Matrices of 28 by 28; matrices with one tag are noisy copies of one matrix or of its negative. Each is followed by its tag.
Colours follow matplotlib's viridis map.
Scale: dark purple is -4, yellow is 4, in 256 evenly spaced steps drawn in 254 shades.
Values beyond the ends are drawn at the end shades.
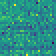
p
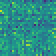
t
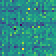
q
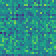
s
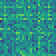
s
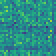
p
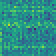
q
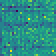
q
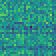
p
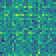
s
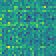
q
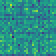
s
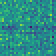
p
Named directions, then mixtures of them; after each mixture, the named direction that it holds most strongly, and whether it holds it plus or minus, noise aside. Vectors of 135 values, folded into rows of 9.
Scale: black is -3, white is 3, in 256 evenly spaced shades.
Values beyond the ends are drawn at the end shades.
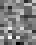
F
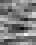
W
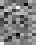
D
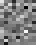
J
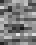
W, plus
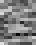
W, minus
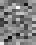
D, plus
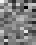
J, plus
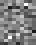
D, minus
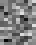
D, plus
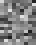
W, minus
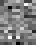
F, plus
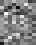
D, minus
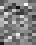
D, minus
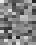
F, minus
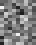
D, minus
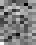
D, plus
